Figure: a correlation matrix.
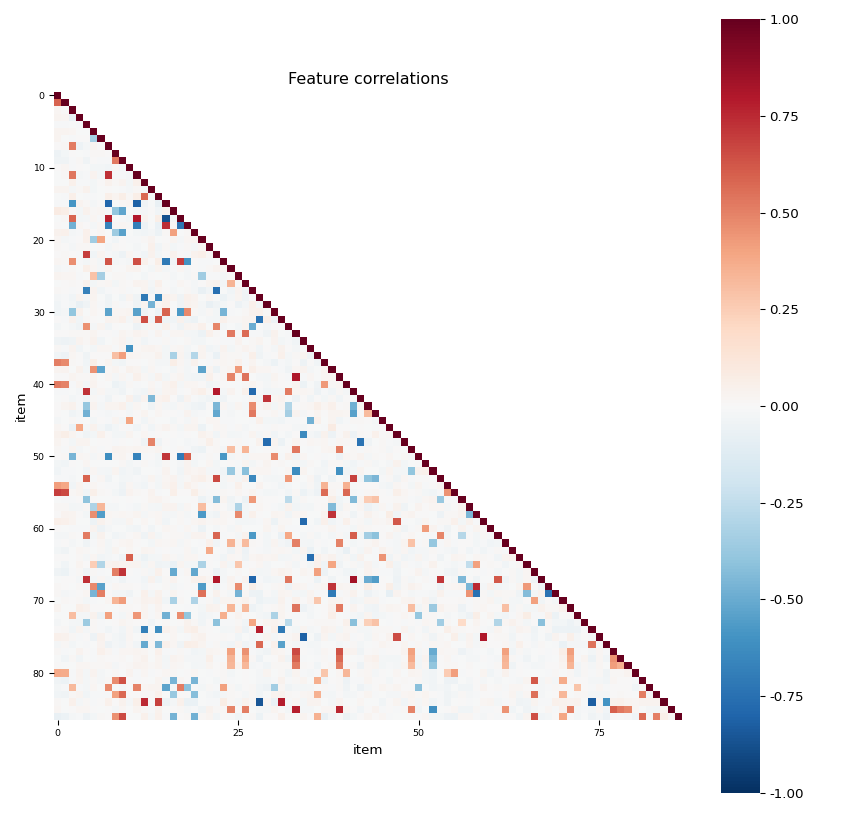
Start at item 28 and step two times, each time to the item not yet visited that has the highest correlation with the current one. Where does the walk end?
76
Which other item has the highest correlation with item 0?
55
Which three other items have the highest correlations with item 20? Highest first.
69, 6, 57
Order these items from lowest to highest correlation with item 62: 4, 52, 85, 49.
52, 4, 49, 85
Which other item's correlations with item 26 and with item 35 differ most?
64
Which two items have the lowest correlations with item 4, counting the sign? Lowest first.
27, 44
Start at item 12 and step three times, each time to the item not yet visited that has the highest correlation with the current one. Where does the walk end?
14
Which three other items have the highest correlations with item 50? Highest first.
15, 18, 30
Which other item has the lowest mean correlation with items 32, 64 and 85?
35
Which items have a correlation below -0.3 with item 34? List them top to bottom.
47, 59, 75
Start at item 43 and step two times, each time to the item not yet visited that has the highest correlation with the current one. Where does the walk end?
44
